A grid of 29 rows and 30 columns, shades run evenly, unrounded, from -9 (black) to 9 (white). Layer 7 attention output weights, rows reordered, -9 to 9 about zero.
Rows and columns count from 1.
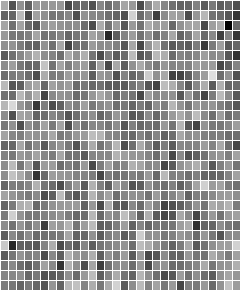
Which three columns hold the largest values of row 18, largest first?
2, 21, 3
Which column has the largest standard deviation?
30
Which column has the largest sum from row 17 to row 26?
12
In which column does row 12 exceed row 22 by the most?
25
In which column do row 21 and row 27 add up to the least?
13
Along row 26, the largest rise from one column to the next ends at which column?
9
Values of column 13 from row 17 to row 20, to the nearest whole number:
0 -4 0 1
